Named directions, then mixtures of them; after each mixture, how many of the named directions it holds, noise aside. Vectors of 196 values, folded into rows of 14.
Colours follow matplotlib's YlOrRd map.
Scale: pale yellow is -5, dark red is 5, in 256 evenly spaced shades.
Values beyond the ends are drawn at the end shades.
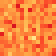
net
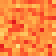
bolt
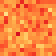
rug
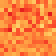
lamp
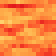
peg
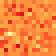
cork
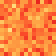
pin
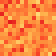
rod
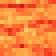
one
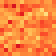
three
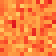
three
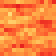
one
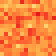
three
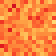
one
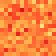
one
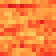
one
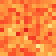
four
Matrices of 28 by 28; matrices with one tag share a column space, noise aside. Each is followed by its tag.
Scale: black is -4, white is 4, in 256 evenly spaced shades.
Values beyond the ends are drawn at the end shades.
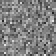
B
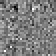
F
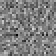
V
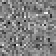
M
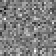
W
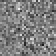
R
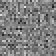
V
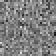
W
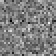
B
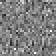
R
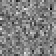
W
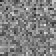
W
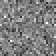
B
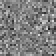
V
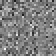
W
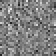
W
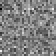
W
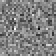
V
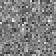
B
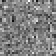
B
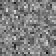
R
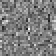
V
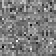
F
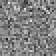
F
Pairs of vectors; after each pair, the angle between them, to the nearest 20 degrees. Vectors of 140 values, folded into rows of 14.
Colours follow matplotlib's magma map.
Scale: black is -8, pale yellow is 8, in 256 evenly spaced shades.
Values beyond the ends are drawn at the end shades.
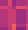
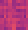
40 degrees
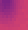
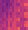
40 degrees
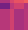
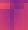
140 degrees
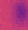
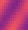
100 degrees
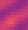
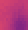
80 degrees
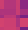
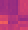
100 degrees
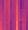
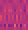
80 degrees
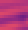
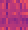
80 degrees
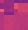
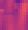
60 degrees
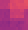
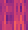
100 degrees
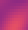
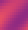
140 degrees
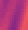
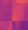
120 degrees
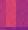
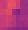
40 degrees
